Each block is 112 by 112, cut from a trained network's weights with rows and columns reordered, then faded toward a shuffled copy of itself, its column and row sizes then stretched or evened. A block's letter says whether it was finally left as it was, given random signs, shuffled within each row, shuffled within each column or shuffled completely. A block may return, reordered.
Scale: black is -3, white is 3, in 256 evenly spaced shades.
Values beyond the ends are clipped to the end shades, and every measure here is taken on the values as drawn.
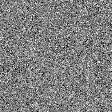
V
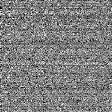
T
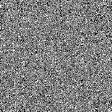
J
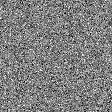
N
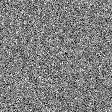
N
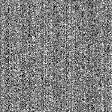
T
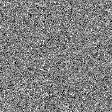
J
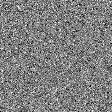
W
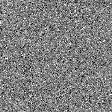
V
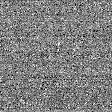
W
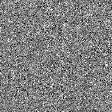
J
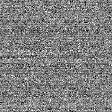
T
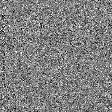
J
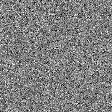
W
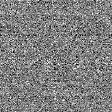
T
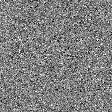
W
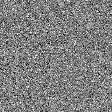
V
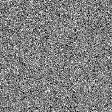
J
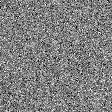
N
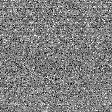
W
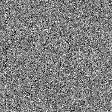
V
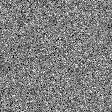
N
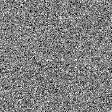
J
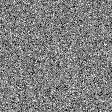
N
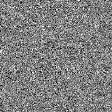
J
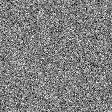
N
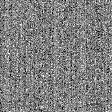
V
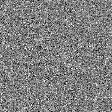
J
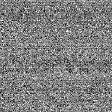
T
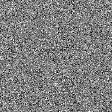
J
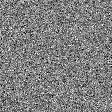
N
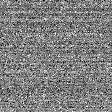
W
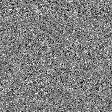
W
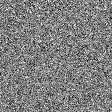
N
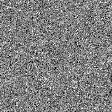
V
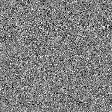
W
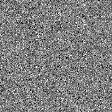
J
